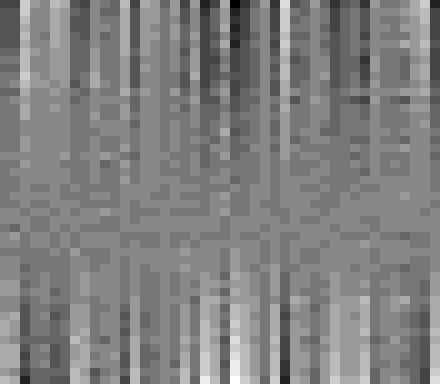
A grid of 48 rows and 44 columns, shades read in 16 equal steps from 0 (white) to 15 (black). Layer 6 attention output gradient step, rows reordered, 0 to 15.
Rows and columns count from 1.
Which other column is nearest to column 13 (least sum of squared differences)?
6
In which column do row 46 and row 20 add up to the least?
24
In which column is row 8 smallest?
3
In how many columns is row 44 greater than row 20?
16
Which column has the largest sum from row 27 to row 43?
29
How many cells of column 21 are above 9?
13
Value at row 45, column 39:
7
